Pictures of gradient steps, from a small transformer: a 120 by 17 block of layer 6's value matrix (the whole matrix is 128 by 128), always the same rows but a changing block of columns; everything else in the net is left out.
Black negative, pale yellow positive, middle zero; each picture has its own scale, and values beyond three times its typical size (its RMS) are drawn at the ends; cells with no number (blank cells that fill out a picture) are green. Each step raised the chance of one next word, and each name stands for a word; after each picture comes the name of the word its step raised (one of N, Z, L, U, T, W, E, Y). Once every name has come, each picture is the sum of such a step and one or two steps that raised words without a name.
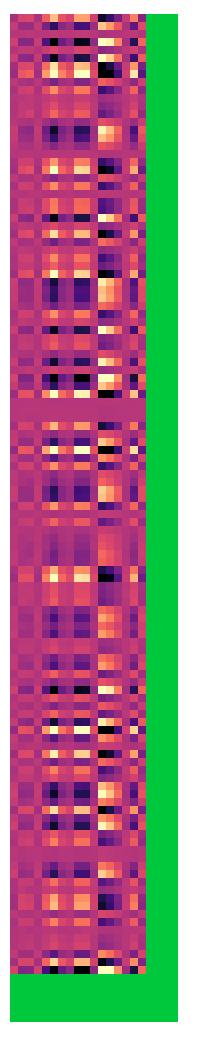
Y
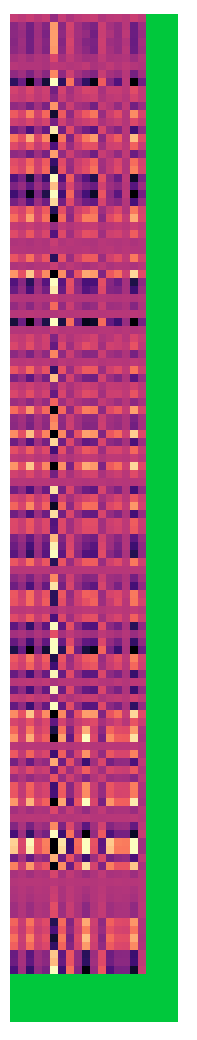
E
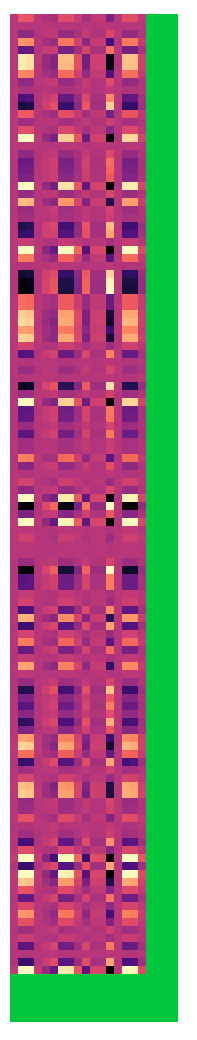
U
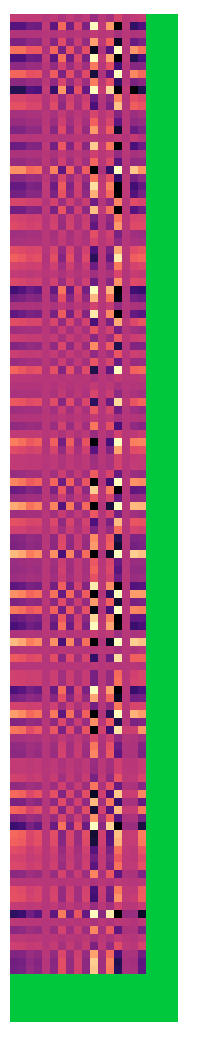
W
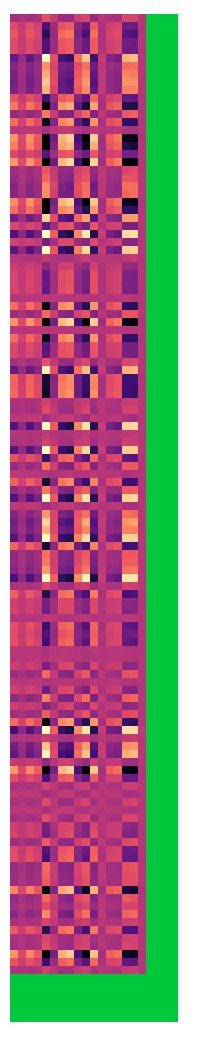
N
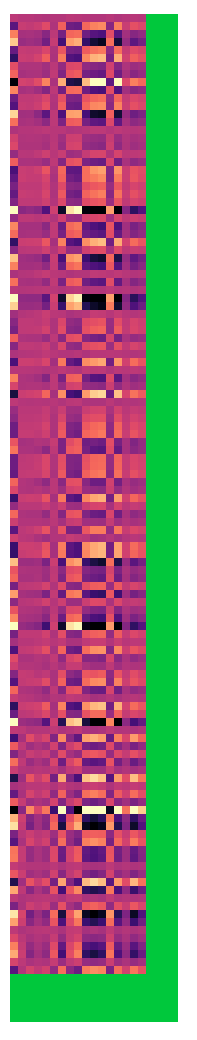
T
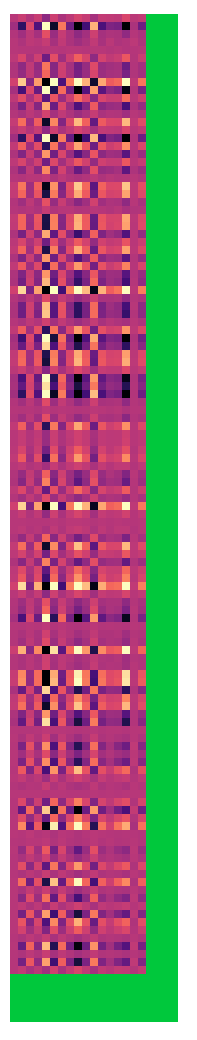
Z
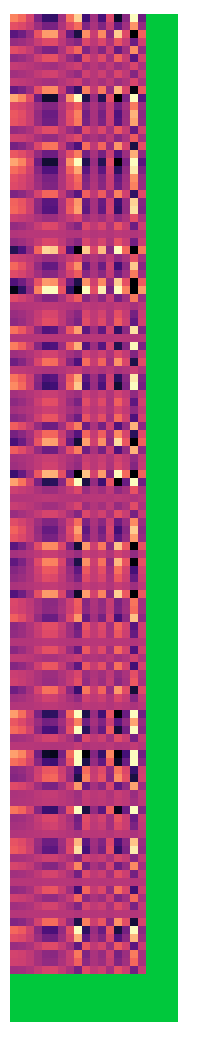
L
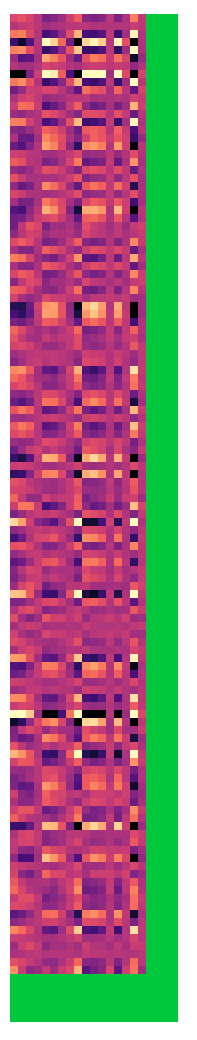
U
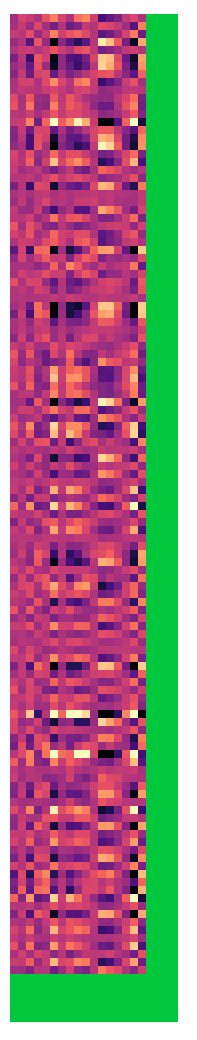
U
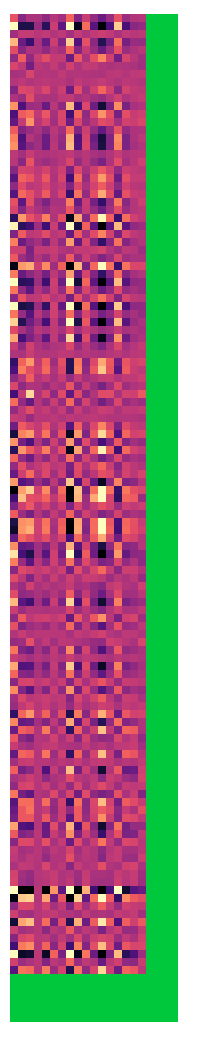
N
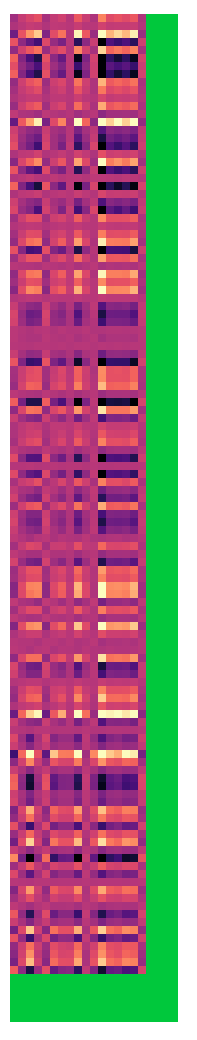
U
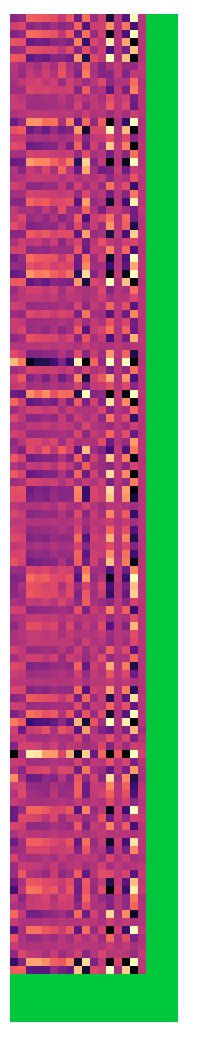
Y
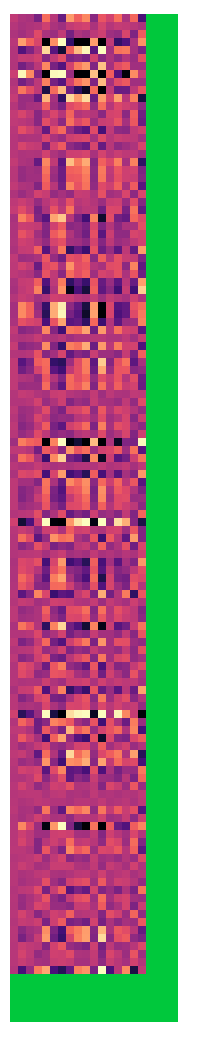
L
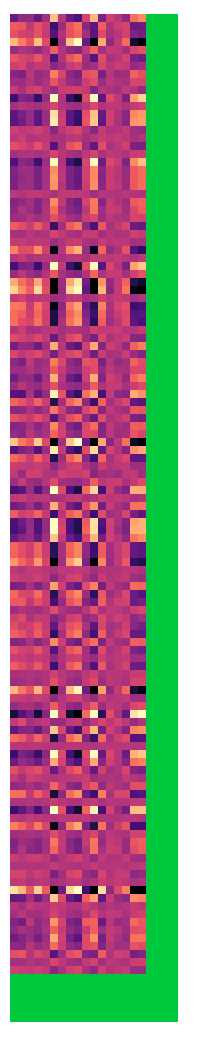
L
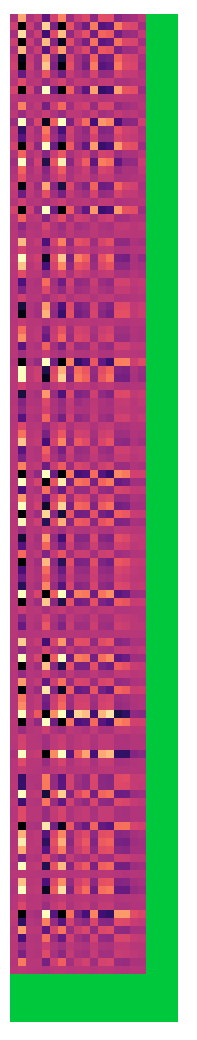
W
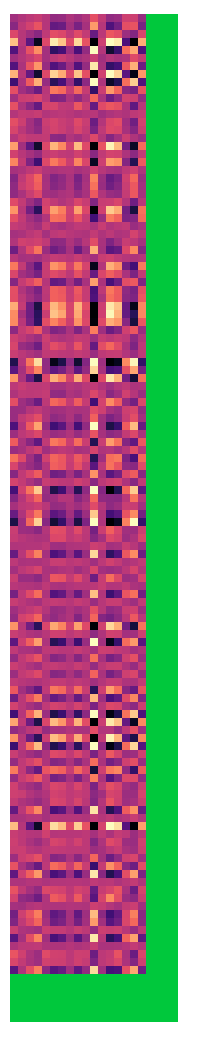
N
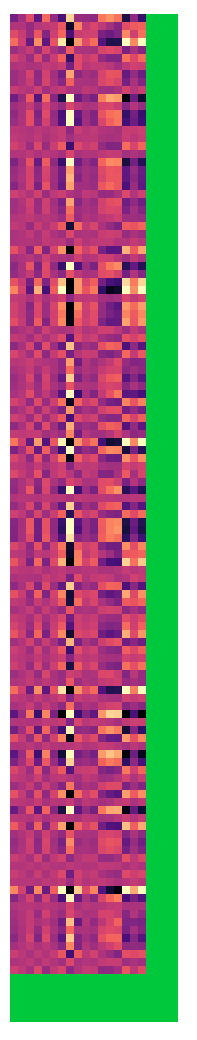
L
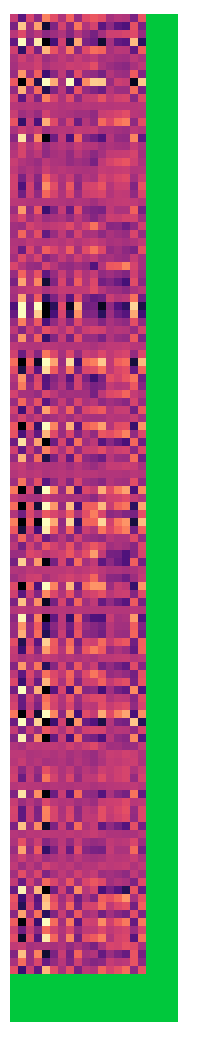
Z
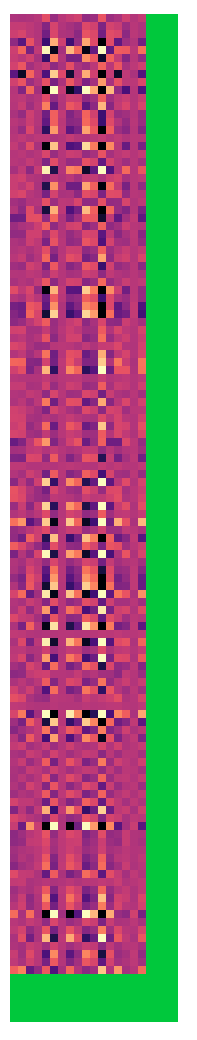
W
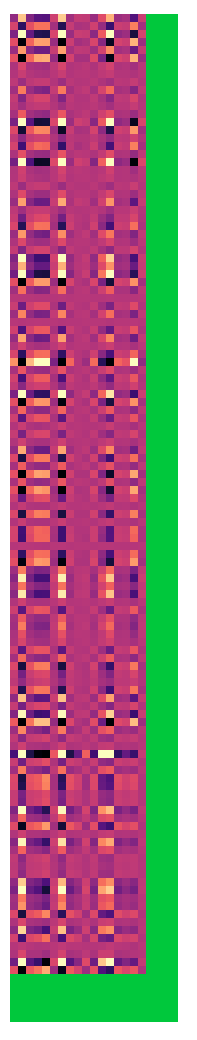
Y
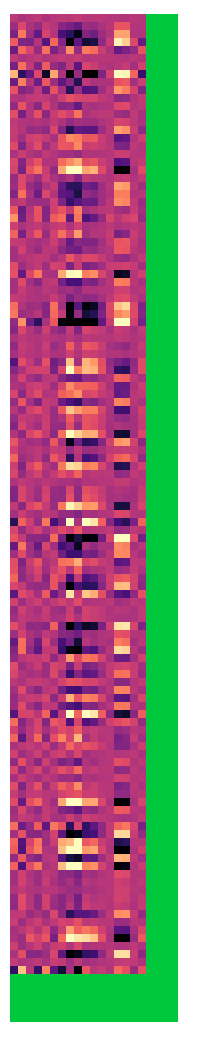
E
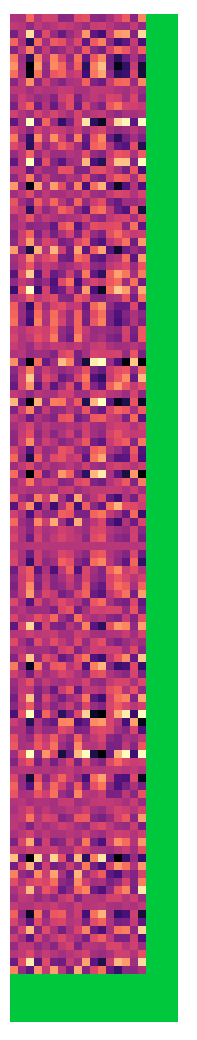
U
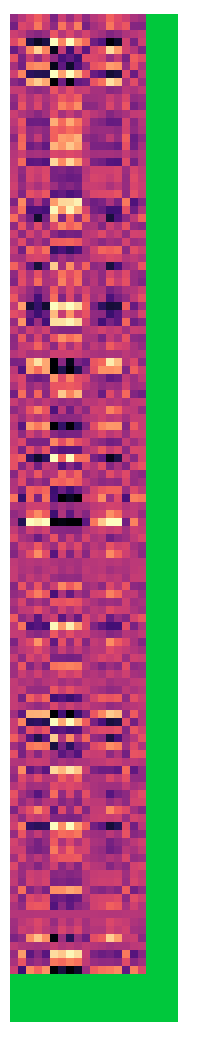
N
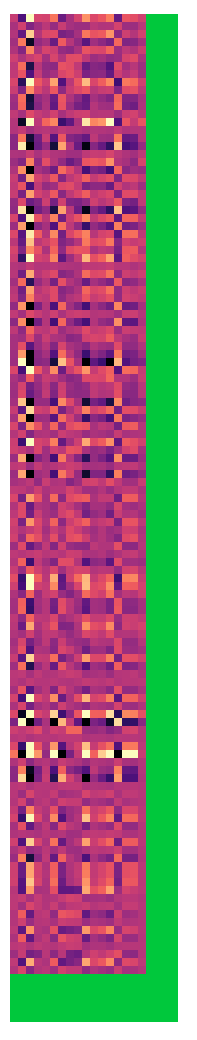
N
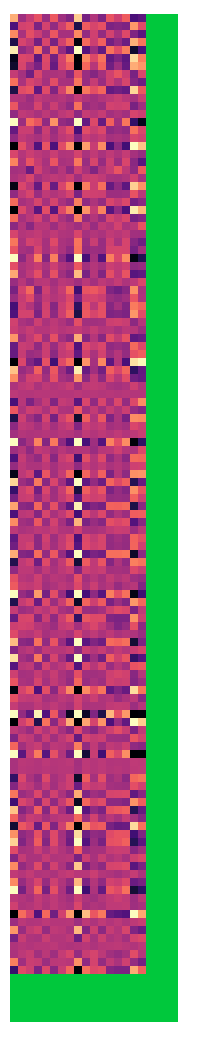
W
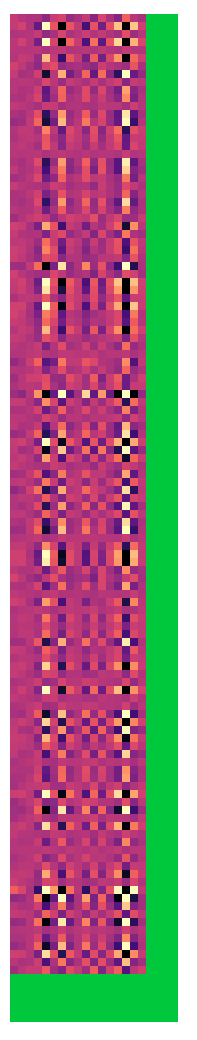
Y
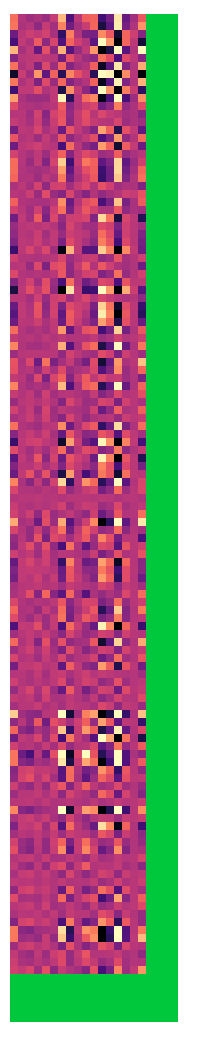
L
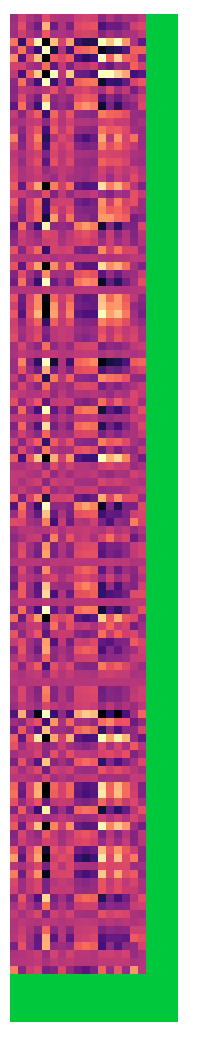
U
